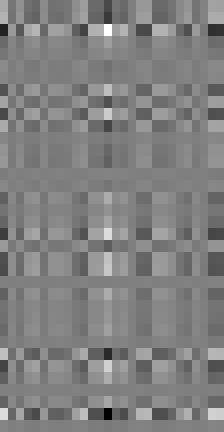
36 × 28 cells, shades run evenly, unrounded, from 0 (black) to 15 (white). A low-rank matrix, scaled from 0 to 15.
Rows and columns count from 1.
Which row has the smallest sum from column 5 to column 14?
35
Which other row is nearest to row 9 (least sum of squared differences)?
1
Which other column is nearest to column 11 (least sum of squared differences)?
19
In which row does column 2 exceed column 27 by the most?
3
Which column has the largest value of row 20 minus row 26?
14
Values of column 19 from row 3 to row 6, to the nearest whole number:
4 7 7 8
